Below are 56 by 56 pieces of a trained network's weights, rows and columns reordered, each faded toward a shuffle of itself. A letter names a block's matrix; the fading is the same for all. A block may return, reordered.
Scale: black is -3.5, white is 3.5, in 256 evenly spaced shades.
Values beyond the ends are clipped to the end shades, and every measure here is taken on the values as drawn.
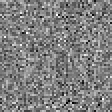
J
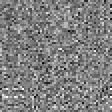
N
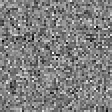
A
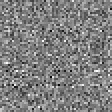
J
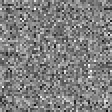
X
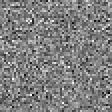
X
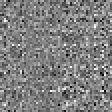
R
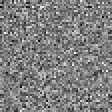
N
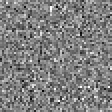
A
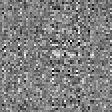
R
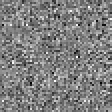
X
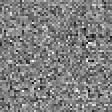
A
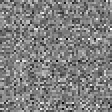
J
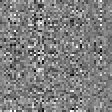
R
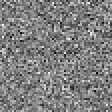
X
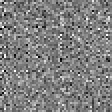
R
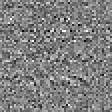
J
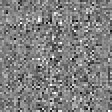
R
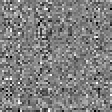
R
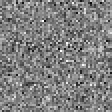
J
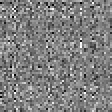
R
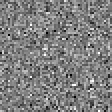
X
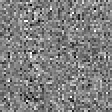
R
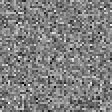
X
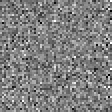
X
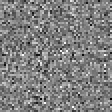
X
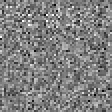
N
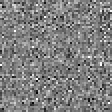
R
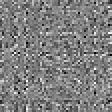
R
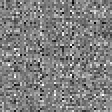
R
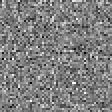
A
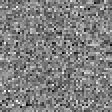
N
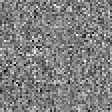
A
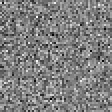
X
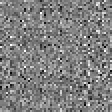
R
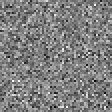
A
